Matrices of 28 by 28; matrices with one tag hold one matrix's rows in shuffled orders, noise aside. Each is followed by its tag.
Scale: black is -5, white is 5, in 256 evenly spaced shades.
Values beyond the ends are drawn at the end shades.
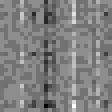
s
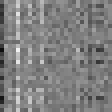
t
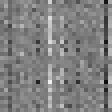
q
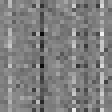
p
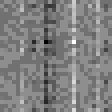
s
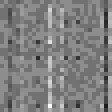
q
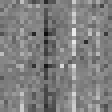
s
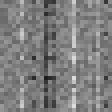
s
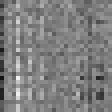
t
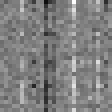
s
